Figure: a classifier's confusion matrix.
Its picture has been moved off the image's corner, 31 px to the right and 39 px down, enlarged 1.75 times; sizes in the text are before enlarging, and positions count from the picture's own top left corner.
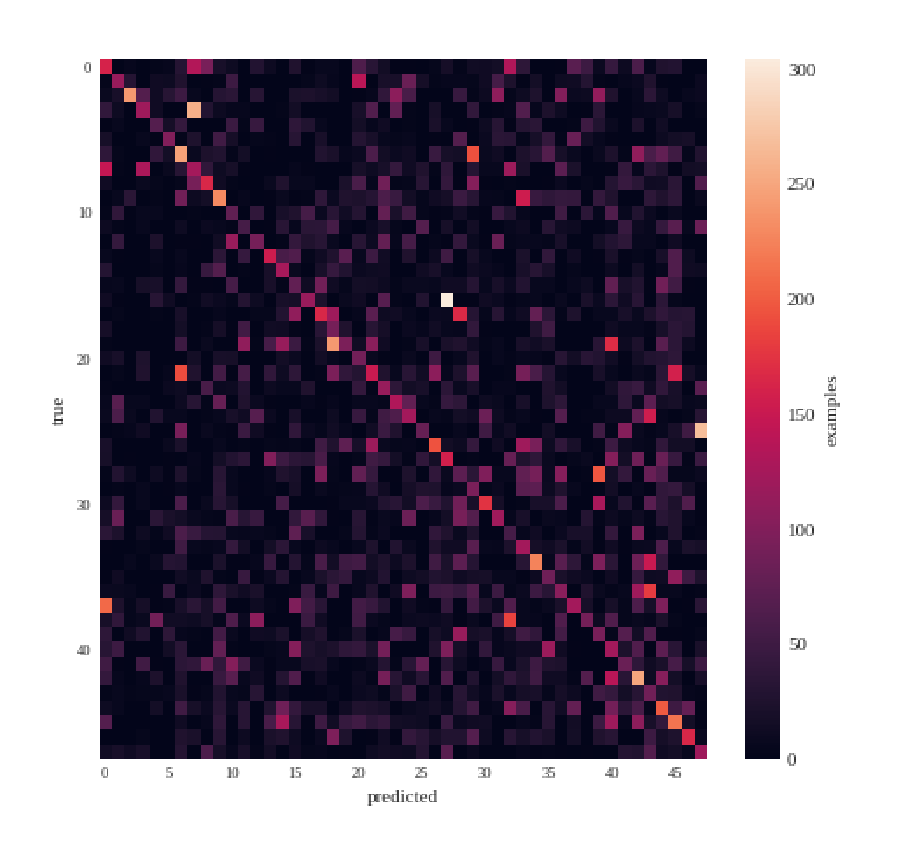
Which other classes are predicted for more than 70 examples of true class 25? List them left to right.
6, 41, 47
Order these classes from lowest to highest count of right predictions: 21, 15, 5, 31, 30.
15, 5, 31, 21, 30
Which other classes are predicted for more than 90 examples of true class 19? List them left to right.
11, 14, 18, 21, 40
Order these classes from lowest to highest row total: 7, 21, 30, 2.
7, 30, 2, 21
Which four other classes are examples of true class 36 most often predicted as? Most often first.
43, 42, 24, 29
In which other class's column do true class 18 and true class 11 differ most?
47
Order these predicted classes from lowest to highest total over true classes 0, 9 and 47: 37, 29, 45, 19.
19, 29, 45, 37
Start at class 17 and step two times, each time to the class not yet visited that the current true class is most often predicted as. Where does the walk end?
39
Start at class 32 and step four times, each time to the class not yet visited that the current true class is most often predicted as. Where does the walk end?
45
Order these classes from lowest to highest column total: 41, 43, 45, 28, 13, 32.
13, 41, 32, 28, 43, 45
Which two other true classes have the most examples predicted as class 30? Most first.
28, 24
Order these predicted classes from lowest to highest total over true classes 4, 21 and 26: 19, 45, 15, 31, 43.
43, 31, 15, 19, 45
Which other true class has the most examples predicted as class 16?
31
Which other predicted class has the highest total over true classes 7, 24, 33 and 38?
32
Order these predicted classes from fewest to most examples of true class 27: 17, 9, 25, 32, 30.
30, 9, 25, 17, 32
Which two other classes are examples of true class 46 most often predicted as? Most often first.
18, 29
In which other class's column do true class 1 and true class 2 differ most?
20
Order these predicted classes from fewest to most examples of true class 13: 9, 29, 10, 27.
10, 29, 9, 27
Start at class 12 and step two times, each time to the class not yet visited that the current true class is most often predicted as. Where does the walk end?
22
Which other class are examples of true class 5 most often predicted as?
37
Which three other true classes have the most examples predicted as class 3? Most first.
7, 2, 41
